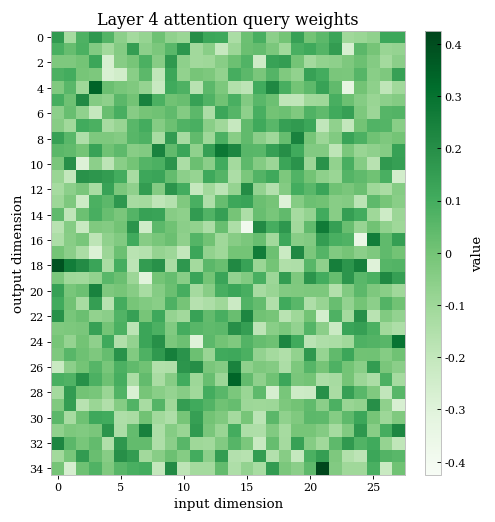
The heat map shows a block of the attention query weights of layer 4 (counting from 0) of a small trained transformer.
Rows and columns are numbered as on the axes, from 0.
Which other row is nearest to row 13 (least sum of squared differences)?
26
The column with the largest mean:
3
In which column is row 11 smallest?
27
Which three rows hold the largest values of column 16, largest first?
17, 15, 33
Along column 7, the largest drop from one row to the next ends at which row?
19
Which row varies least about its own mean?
6
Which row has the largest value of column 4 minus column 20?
24
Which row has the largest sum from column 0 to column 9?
18
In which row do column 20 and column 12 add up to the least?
21
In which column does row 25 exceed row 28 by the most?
20
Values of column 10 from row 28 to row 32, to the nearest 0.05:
-0.05 0.15 0 -0.1 0.05
